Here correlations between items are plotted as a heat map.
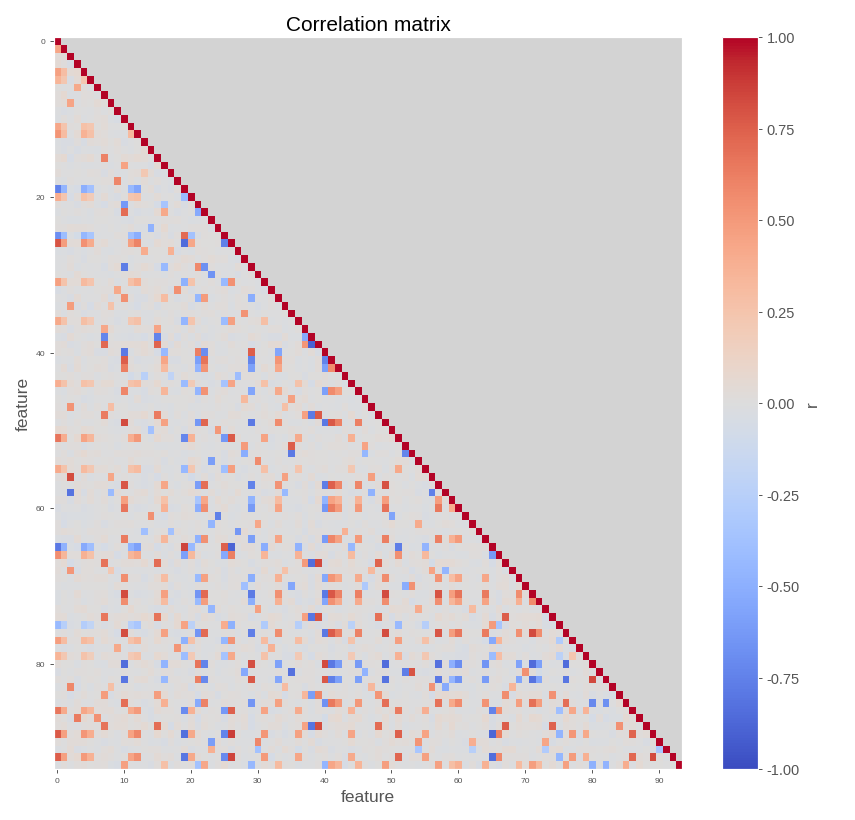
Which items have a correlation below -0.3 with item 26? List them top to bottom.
19, 25, 65, 75
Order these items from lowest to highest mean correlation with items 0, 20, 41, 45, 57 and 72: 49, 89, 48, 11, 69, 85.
48, 11, 89, 69, 85, 49
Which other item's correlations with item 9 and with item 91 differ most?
18
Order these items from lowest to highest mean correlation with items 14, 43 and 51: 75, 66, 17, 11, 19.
19, 75, 17, 11, 66
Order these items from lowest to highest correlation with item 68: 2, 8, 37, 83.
37, 8, 83, 2
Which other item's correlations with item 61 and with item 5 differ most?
24
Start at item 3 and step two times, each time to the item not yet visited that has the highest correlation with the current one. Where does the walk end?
6
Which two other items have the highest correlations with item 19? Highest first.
65, 25
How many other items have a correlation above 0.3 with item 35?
3
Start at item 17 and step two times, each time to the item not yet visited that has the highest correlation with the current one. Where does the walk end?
13
